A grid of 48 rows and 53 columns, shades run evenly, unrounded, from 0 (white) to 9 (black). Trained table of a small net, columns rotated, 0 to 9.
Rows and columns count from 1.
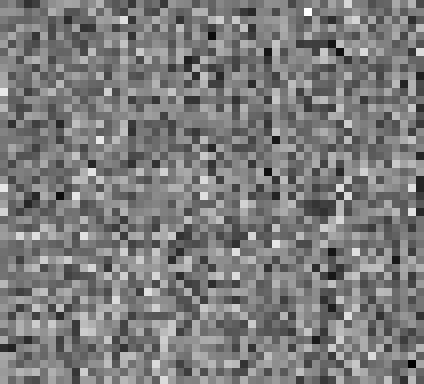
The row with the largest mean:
9
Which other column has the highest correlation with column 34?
14
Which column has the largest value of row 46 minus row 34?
52
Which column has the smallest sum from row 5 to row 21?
16
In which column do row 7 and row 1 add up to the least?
44
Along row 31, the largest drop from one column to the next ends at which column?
35
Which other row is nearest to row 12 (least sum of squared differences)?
48
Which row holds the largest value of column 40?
43
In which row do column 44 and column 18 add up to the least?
7
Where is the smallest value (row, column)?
2, 39
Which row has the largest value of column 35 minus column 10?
25
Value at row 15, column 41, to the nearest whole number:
6
